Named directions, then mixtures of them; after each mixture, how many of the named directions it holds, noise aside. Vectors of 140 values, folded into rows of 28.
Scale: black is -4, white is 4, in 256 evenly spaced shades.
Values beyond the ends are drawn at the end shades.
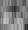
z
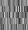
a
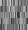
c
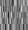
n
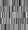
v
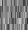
four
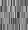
one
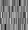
one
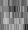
two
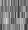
two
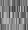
three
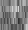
two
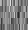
one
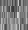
four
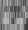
two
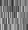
four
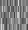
two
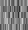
four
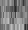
two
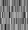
one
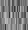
four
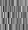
one
